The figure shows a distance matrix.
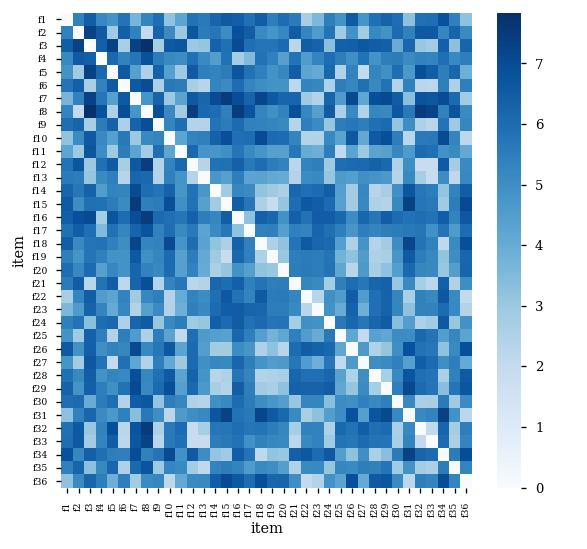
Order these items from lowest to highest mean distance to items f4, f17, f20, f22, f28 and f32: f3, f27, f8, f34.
f34, f27, f3, f8
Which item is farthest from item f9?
f8
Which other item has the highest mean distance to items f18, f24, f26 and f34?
f7
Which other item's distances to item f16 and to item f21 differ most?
f3
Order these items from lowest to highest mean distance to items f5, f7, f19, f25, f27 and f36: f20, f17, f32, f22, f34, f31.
f22, f31, f20, f34, f17, f32
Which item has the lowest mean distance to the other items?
f13
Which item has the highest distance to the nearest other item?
f17
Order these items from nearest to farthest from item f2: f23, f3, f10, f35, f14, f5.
f5, f23, f10, f14, f35, f3
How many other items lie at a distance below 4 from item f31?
6
